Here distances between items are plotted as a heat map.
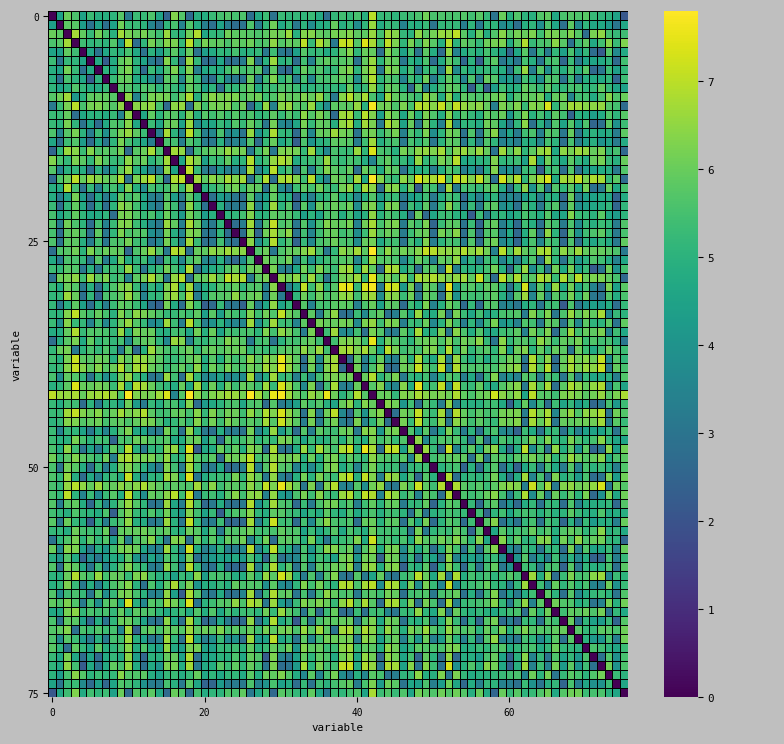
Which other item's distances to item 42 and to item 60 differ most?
30
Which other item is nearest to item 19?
48
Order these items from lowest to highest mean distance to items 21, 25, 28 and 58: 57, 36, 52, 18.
36, 57, 18, 52
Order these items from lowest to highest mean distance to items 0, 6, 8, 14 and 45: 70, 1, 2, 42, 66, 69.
1, 66, 69, 70, 2, 42
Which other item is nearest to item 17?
64
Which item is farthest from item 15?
42
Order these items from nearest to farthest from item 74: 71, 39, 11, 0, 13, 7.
7, 13, 71, 0, 11, 39
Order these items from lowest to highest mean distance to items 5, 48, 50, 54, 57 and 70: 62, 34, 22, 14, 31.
14, 34, 22, 31, 62
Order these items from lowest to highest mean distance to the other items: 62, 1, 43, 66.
1, 43, 66, 62
